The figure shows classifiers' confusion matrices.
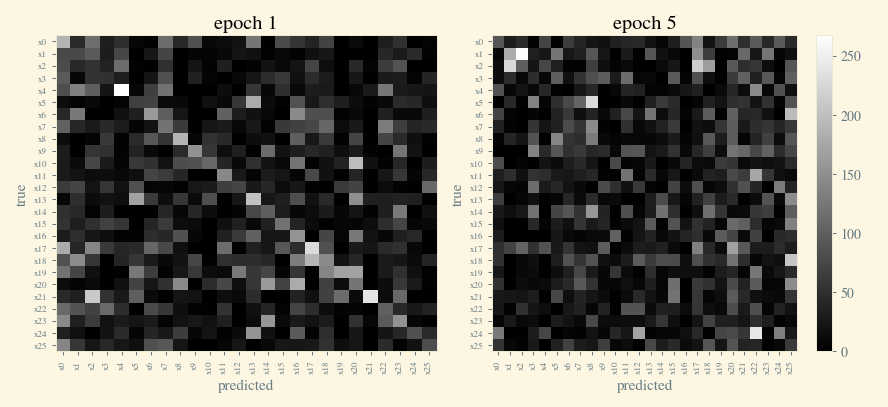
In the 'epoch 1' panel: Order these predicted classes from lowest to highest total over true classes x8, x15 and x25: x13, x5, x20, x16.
x13, x5, x20, x16
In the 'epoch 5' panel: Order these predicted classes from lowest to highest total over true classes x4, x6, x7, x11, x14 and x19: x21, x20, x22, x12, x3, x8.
x12, x21, x3, x20, x8, x22
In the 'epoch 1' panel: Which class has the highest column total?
x0
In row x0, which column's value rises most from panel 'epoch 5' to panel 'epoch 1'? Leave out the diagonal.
x13
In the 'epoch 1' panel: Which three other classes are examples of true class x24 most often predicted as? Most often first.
x13, x16, x8
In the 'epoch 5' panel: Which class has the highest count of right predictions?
x1
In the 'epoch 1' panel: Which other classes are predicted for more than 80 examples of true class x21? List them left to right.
x2, x5, x19, x23
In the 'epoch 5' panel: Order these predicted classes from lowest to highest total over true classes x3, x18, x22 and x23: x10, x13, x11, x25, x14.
x10, x13, x14, x11, x25
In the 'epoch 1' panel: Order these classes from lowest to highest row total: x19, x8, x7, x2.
x2, x8, x7, x19
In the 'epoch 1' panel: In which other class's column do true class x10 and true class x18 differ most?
x17
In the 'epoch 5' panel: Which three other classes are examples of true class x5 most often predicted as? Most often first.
x8, x3, x7
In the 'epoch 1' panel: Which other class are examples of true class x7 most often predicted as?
x22
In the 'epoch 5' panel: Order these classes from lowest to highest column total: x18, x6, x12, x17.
x12, x6, x18, x17
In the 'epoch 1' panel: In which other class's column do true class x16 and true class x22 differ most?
x20
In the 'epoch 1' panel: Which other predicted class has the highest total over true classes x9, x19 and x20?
x14
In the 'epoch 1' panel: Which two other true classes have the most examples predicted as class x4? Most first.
x2, x1
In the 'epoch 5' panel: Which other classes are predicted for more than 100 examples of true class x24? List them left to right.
x0, x12, x22
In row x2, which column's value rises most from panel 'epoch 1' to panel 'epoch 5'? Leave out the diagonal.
x1
